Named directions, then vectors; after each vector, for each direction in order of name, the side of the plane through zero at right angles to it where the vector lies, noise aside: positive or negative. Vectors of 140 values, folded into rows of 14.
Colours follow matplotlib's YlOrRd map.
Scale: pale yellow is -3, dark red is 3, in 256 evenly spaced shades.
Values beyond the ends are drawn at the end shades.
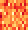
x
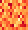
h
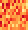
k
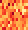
positive, positive, negative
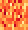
negative, positive, negative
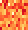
negative, negative, positive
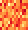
negative, negative, positive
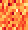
positive, positive, negative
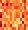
positive, positive, positive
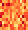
positive, positive, positive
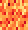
positive, positive, negative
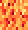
positive, positive, negative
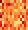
positive, positive, positive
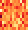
positive, positive, positive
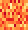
negative, positive, negative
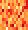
positive, negative, negative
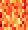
positive, positive, positive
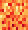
positive, negative, negative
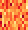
positive, positive, positive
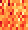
positive, positive, negative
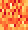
negative, positive, negative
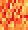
negative, positive, negative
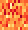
negative, positive, negative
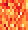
negative, positive, positive
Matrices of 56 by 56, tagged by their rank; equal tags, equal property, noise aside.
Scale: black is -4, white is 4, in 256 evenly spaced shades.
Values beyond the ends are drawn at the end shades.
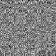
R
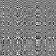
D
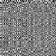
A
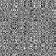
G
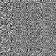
G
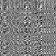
A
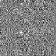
R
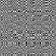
D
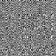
R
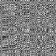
A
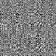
R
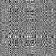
A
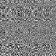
G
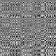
D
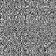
R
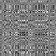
D
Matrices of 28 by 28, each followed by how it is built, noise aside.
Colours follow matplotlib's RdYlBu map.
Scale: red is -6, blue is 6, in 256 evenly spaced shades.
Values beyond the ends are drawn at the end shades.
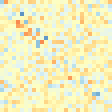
banded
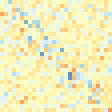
banded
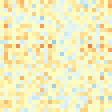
blocks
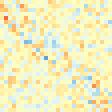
banded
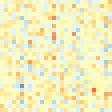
uneven columns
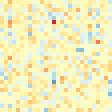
uneven columns
